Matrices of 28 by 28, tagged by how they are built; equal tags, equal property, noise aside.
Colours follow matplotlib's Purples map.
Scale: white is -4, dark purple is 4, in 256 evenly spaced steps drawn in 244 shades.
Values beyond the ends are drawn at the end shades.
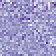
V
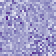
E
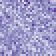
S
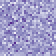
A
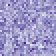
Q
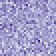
A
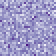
A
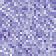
S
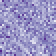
S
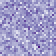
S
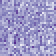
Q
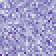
S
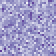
A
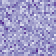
A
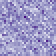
S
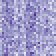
Q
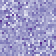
E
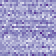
Q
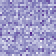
Q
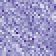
S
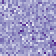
E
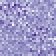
E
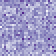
Q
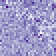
V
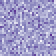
A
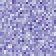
A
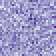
A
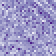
S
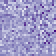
V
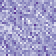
S
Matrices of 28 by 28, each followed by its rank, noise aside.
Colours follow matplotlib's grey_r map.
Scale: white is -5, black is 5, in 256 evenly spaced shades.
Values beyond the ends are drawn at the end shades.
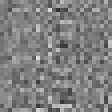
three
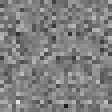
five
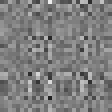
two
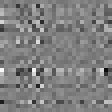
two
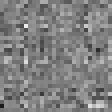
four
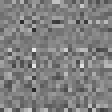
three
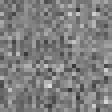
five
